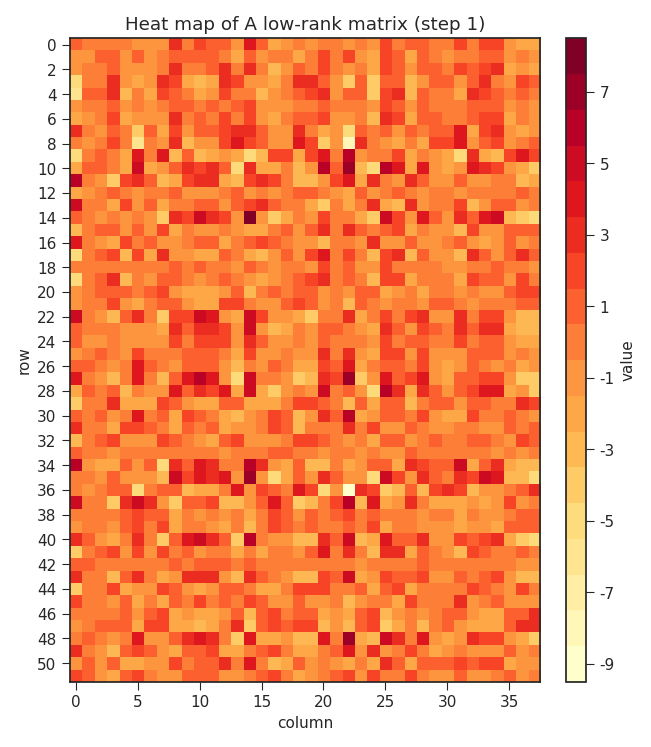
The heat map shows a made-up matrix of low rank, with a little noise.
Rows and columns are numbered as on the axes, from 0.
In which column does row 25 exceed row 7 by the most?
22
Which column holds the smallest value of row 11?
3
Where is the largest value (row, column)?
14, 14
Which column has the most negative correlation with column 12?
16
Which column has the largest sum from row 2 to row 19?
25
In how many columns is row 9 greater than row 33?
16
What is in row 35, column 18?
1
